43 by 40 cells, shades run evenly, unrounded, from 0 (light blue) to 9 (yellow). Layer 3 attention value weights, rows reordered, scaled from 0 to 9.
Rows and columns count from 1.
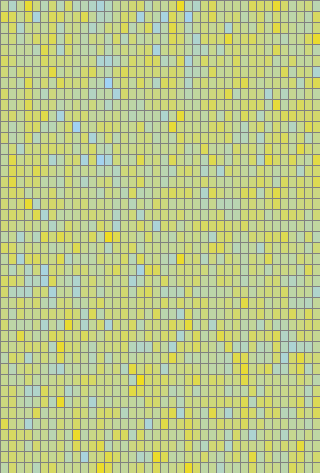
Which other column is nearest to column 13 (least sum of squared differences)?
24
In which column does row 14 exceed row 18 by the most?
26
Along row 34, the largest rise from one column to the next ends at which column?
17
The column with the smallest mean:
14
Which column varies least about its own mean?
1
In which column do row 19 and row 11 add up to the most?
4
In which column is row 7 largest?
7
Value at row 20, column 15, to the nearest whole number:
2
